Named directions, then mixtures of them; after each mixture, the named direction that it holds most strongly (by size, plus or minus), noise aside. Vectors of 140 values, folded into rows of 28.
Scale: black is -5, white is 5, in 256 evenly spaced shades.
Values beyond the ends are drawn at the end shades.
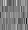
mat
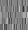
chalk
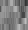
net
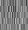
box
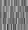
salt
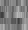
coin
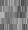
coin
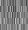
box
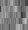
net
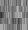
coin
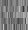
chalk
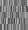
salt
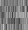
coin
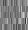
mat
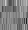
mat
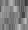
net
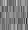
mat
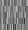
salt
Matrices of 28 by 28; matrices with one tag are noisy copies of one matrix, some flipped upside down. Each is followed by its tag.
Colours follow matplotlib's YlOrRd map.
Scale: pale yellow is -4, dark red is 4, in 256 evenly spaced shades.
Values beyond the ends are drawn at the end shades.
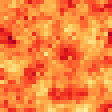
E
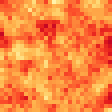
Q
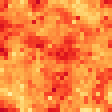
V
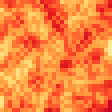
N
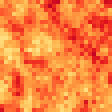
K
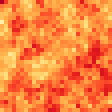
K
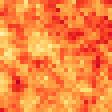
K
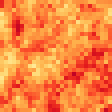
K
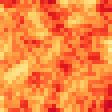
N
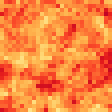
Q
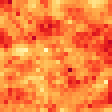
Q
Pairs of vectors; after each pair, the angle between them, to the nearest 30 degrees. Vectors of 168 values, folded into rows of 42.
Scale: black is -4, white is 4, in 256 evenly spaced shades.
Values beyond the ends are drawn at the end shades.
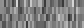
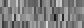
90 degrees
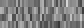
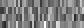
120 degrees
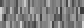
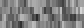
120 degrees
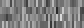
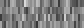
90 degrees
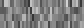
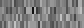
120 degrees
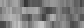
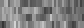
30 degrees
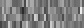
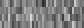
90 degrees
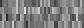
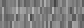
60 degrees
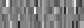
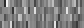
60 degrees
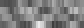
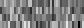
120 degrees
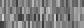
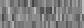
120 degrees
